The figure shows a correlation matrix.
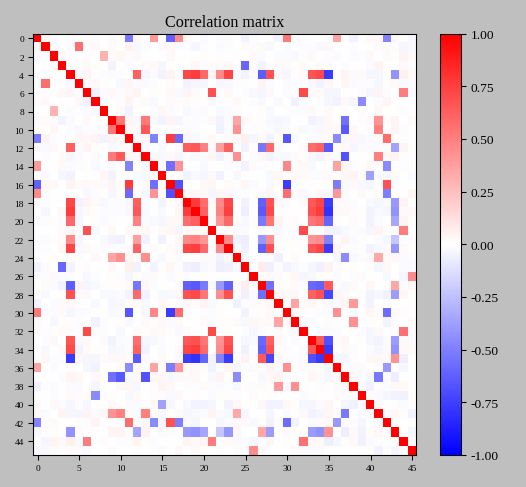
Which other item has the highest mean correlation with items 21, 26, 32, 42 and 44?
6
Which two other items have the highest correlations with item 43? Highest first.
35, 27
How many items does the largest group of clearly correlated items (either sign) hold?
13
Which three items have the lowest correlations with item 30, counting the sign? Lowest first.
16, 11, 42
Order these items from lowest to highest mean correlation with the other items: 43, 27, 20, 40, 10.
27, 43, 40, 10, 20
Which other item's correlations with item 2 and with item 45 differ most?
26
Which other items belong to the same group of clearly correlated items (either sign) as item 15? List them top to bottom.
40
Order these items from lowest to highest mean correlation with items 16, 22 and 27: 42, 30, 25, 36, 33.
30, 36, 33, 25, 42
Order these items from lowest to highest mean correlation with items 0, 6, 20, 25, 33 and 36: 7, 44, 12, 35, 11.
35, 11, 7, 44, 12
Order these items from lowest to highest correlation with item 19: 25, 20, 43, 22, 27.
27, 43, 25, 22, 20
